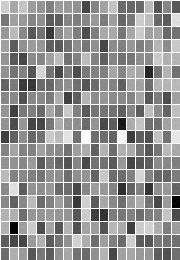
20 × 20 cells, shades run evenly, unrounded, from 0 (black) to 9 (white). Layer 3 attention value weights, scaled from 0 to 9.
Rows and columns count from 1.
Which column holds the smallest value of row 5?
3
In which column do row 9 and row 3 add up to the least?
10
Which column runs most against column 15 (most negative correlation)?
6
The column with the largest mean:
16
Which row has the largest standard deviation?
11
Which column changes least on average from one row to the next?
13
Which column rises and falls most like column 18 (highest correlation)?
20
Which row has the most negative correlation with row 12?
18
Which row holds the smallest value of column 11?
17
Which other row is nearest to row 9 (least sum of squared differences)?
4
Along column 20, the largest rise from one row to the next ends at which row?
2
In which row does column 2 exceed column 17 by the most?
15
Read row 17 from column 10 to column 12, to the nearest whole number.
7 2 2
